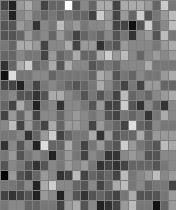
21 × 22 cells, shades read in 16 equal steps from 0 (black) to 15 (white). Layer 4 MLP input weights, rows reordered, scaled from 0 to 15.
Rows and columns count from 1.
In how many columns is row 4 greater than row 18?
12
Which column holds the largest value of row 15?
6
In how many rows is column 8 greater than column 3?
8
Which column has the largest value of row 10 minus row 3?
16
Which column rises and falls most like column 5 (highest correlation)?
18
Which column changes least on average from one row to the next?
15
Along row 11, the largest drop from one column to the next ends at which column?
17
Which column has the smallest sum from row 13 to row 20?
5
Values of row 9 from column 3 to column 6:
2 7 4 7
